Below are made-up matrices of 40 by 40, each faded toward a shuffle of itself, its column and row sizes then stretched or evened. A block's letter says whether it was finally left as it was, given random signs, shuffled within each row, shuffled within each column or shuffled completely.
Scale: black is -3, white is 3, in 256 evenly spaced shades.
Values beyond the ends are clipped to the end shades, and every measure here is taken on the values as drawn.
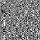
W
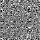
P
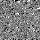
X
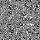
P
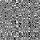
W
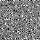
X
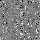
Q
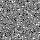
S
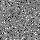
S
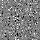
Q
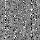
Q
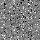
Q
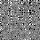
W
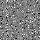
Q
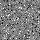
S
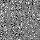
Q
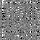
W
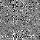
P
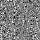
Q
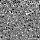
X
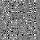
W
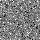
S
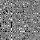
P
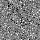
S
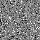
S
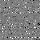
X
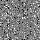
Q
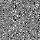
Q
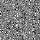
Q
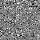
X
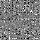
P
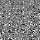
P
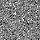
Q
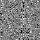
Q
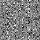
Q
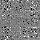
P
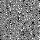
Q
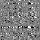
W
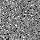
S
